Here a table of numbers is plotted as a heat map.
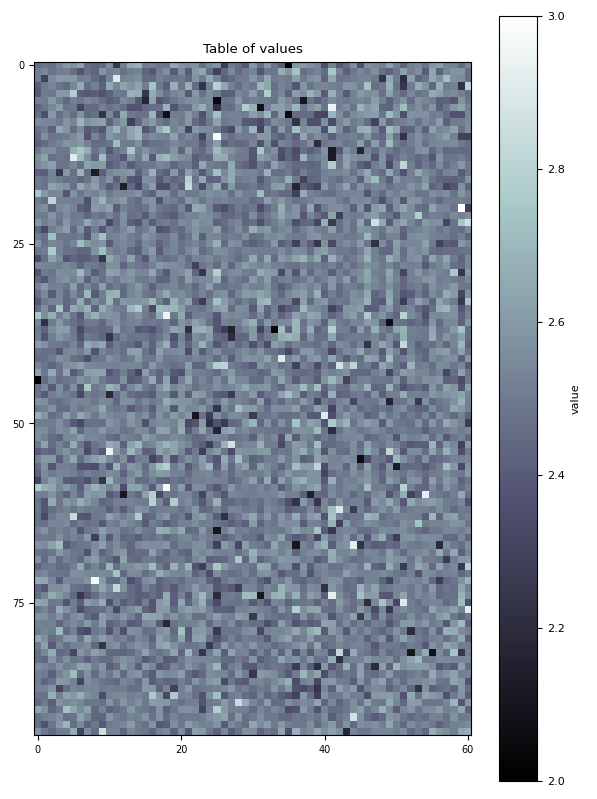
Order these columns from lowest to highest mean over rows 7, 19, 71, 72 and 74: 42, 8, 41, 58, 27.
58, 27, 42, 8, 41
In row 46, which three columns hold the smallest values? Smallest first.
10, 27, 6
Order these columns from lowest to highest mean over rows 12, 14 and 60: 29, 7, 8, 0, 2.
29, 0, 8, 2, 7
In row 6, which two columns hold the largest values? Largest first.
41, 29
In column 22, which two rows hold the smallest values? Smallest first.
49, 28
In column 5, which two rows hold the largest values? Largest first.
13, 63
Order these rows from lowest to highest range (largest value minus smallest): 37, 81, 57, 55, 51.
57, 81, 51, 55, 37
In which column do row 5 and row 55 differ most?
45
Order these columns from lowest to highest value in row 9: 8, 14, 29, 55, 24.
8, 29, 24, 55, 14
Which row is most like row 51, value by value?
65
